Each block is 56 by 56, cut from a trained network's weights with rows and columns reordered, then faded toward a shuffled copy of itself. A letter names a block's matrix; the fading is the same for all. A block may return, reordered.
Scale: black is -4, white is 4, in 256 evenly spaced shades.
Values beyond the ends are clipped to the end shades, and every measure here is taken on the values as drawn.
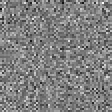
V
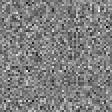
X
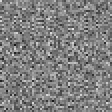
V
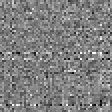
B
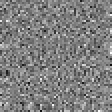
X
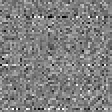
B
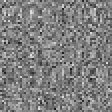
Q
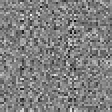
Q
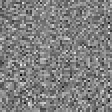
V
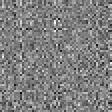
X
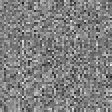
Q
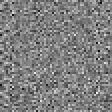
X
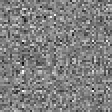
V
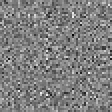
X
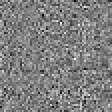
X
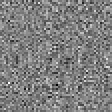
V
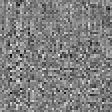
X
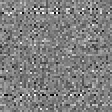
B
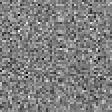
X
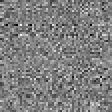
B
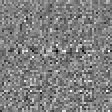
B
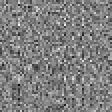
Q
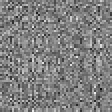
Q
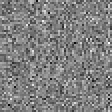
X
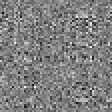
X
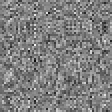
Q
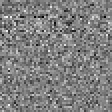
B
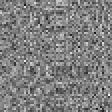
Q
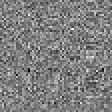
V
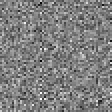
V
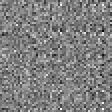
V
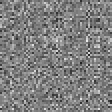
Q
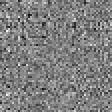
X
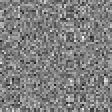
V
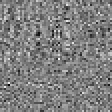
X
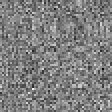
V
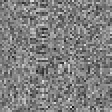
Q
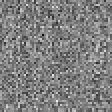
V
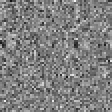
V
